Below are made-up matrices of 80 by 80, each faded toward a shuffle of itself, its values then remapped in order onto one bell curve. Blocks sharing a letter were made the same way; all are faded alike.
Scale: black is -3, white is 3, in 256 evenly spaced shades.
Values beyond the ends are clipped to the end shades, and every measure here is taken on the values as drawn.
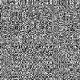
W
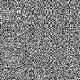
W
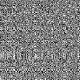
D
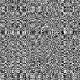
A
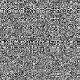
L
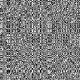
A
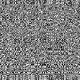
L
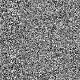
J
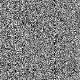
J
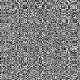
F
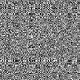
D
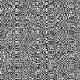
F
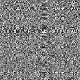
L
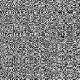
D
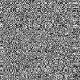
D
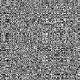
L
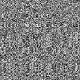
W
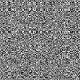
D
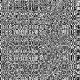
F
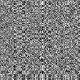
F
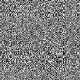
L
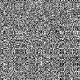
W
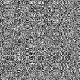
W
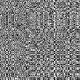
A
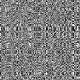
A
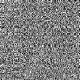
W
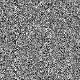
J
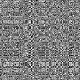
F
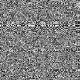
L
